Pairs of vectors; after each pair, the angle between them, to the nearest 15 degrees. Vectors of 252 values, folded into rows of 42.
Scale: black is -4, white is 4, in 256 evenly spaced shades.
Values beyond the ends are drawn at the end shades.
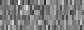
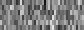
75 degrees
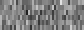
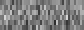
90 degrees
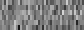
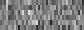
45 degrees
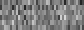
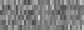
135 degrees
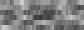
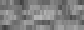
165 degrees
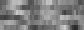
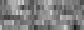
30 degrees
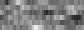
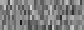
105 degrees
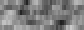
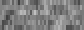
135 degrees
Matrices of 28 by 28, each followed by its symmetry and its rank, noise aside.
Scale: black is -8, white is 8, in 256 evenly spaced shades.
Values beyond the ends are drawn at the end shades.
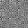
symmetric, rank three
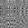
antisymmetric, rank two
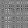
antisymmetric, rank two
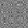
no symmetry, rank three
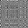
no symmetry, rank two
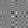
symmetric, rank one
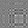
symmetric, rank one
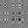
symmetric, rank one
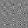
no symmetry, rank two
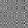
no symmetry, rank one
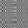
no symmetry, rank one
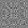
no symmetry, rank three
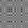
symmetric, rank one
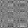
no symmetry, rank one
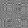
no symmetry, rank two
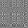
no symmetry, rank two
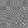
symmetric, rank two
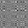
no symmetry, rank one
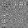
symmetric, rank three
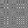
symmetric, rank one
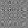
no symmetry, rank three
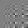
symmetric, rank one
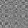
antisymmetric, rank two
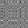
antisymmetric, rank two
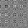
symmetric, rank two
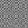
symmetric, rank one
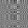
no symmetry, rank one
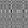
no symmetry, rank one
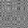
no symmetry, rank two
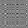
no symmetry, rank one
